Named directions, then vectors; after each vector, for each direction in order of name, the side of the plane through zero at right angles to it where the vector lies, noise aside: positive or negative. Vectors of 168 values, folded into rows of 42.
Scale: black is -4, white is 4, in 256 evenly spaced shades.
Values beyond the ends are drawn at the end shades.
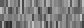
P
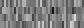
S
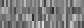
positive, positive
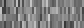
positive, negative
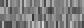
positive, positive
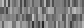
negative, negative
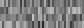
negative, negative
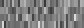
positive, positive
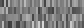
positive, positive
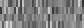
negative, positive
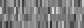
positive, negative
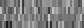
positive, negative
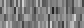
negative, positive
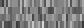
positive, positive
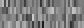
negative, negative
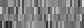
positive, negative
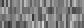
positive, positive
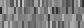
negative, positive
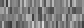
positive, positive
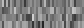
negative, negative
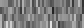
negative, positive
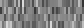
negative, positive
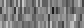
negative, positive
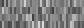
positive, positive
